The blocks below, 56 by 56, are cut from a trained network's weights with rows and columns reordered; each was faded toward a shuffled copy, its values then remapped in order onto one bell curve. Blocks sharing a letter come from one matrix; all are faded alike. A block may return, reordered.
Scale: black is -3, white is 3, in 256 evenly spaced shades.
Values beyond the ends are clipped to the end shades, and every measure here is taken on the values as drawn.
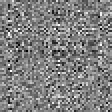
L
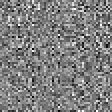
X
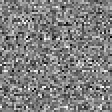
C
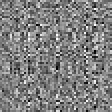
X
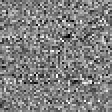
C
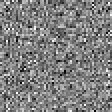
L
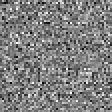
C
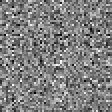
L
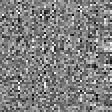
L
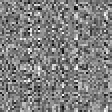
X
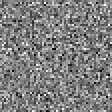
C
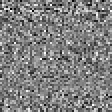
C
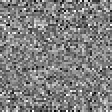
C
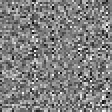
L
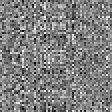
X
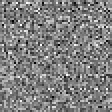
C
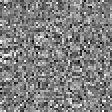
L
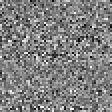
C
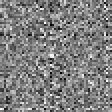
L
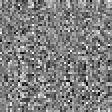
X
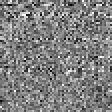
C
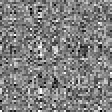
X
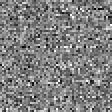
C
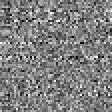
C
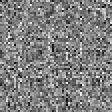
L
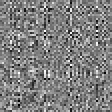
X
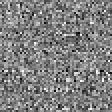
C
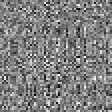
X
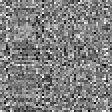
L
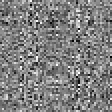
X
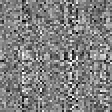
X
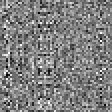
L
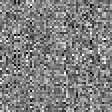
L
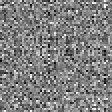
L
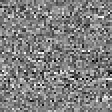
C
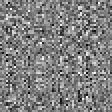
X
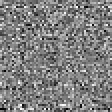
C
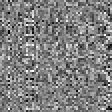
X
